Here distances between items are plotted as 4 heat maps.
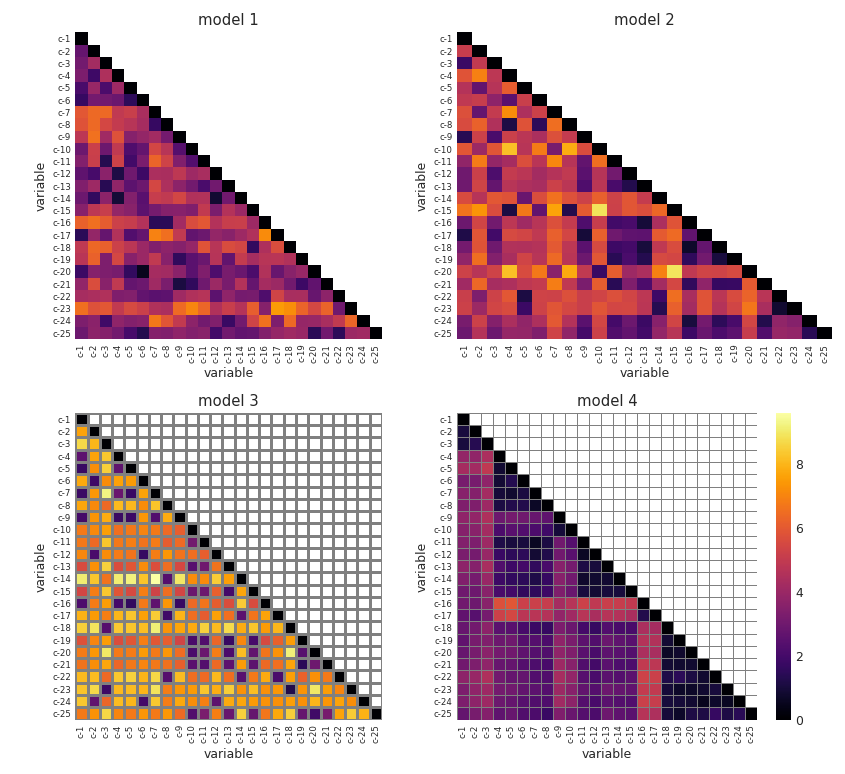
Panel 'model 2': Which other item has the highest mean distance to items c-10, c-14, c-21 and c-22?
c-15
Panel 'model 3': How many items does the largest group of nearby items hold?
8
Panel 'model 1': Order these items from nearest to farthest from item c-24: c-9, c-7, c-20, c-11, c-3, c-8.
c-3, c-11, c-20, c-9, c-8, c-7
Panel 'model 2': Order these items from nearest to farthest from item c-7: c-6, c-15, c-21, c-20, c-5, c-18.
c-20, c-5, c-6, c-18, c-21, c-15
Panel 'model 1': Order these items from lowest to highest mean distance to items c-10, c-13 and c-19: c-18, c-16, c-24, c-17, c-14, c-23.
c-24, c-17, c-14, c-18, c-16, c-23
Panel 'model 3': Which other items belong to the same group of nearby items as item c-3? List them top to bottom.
c-18, c-23
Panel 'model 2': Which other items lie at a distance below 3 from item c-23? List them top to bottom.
c-5, c-14, c-22
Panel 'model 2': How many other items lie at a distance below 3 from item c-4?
3
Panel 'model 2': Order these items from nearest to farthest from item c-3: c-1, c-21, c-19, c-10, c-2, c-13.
c-1, c-13, c-19, c-21, c-2, c-10
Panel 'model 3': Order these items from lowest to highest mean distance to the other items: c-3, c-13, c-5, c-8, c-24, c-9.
c-13, c-9, c-5, c-8, c-24, c-3
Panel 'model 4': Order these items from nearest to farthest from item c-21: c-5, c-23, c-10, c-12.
c-23, c-12, c-5, c-10
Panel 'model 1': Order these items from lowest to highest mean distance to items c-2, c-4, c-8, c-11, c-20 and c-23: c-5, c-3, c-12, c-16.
c-12, c-5, c-3, c-16
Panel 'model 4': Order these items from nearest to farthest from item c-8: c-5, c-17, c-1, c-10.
c-5, c-10, c-1, c-17
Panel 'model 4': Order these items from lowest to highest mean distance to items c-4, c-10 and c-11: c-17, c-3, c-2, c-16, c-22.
c-22, c-2, c-3, c-17, c-16
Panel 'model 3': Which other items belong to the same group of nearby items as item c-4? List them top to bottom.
c-1, c-5, c-7, c-9, c-16
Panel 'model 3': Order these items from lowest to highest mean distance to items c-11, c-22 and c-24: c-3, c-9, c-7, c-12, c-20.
c-12, c-20, c-3, c-9, c-7
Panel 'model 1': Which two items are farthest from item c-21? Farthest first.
c-23, c-2
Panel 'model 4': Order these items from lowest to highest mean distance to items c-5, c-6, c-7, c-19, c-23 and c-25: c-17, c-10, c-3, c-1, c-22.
c-22, c-10, c-1, c-3, c-17
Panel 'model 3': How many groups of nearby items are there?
5
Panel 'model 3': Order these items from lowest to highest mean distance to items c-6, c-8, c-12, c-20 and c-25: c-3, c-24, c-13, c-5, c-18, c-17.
c-13, c-24, c-17, c-5, c-3, c-18
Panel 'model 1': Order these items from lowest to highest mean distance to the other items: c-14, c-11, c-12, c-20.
c-20, c-12, c-14, c-11
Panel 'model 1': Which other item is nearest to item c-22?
c-25
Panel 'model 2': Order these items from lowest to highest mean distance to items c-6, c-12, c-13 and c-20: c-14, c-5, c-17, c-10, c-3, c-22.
c-3, c-17, c-10, c-5, c-22, c-14
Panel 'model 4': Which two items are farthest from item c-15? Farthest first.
c-16, c-17
